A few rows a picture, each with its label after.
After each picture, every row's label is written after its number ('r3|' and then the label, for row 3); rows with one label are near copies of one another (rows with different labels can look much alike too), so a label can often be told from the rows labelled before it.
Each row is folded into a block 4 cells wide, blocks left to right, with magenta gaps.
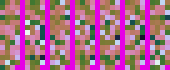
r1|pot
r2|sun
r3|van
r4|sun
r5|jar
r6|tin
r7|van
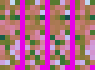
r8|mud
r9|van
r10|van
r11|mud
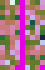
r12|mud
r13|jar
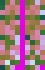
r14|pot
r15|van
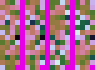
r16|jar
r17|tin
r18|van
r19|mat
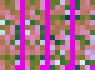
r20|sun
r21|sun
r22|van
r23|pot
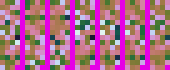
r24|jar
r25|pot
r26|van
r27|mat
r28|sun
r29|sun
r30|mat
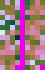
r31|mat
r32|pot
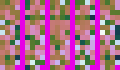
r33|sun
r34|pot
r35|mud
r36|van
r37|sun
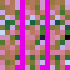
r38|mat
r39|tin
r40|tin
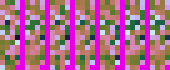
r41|jar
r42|mat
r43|tin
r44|tin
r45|sun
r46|mat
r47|mat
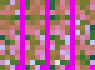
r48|van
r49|pot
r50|pot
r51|sun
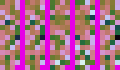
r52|tin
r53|tin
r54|pot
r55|van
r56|tin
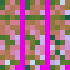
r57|pot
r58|pot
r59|van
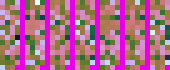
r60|jar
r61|mud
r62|tin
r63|sun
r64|van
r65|mud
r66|sun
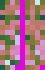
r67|pot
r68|mud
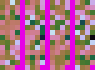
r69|mud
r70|tin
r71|mat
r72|jar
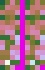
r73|pot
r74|pot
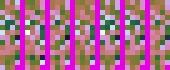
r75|mat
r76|sun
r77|tin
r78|sun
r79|mat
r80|mat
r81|tin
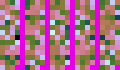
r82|jar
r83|pot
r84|sun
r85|mat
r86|van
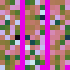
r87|jar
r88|van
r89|tin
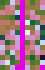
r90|van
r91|sun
